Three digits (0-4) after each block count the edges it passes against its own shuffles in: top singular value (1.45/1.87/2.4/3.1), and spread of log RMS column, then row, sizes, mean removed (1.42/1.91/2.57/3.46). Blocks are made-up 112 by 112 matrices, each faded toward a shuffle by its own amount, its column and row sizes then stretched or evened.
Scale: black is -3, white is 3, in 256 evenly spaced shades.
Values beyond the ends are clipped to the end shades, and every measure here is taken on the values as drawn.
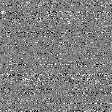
0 0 4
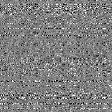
3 1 4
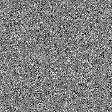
0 2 0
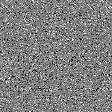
0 0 2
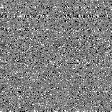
2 0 3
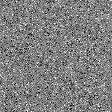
0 1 0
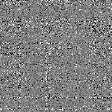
0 3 4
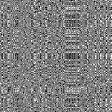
4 3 1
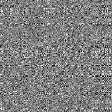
3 2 3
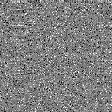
2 0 0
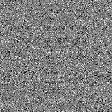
2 0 1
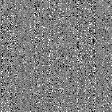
0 4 1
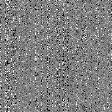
1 4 1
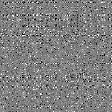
3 2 3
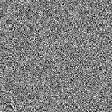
3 0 1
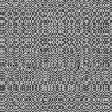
4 3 1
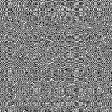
4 0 2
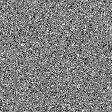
1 0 1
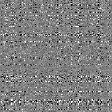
3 3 4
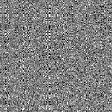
3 3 0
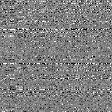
3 1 4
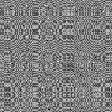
4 2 1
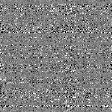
0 3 4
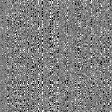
3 4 1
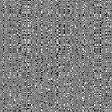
4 4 1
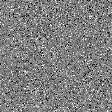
1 1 1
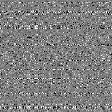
3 0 4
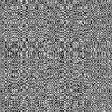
4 3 0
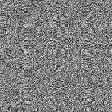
3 0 1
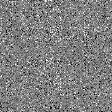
0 2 2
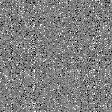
2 2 0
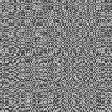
4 0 3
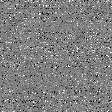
1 0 3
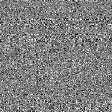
2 0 3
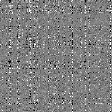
2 4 3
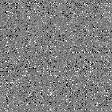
1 2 3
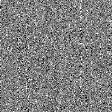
0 3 0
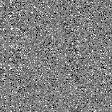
1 2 1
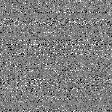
1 0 4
